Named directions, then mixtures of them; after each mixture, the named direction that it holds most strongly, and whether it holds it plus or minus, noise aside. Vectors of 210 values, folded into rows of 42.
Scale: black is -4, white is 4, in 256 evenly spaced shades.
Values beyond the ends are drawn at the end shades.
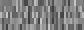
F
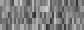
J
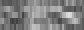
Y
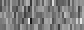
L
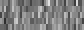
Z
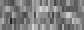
Y, plus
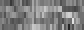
Y, plus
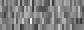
L, minus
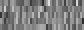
Z, plus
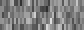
J, minus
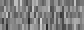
F, plus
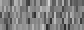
J, plus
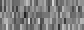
L, plus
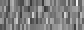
Z, plus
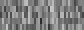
F, minus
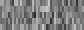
J, plus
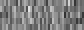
F, minus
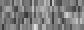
L, plus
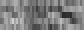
Y, minus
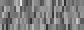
J, plus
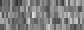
J, minus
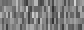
F, plus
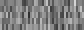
F, plus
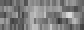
Y, plus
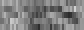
Y, minus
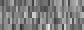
J, minus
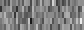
L, plus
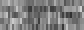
Y, minus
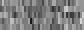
Y, minus
